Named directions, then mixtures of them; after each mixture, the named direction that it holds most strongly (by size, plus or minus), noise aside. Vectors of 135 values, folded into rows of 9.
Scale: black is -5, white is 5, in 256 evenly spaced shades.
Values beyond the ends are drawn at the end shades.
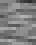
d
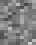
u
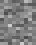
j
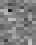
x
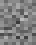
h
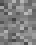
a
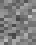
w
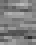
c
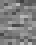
d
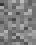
a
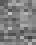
c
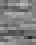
c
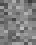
a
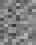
w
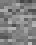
d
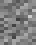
w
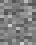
j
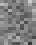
a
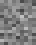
h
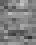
c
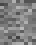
a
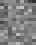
a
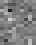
x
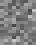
w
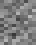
w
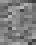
u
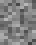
u
